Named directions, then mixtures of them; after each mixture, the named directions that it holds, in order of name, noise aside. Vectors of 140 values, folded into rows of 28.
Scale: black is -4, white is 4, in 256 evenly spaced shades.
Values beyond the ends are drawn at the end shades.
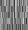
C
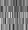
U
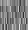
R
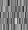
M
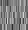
R.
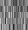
U.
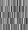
C, M, R.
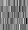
C, M, R.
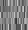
M.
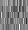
C, M, R.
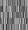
M, R.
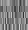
R, U.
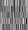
C, R.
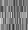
C, U.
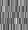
M.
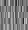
C, M, U.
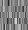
M.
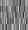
R.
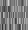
M.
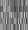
M, R, U.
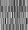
C, R, U.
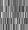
M, R, U.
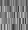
M, R, U.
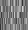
C, M, U.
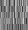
C.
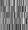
C.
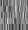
C, M, R.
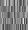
C, R.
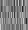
C, M, U.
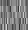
R.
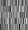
C, M, R.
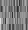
C, U.
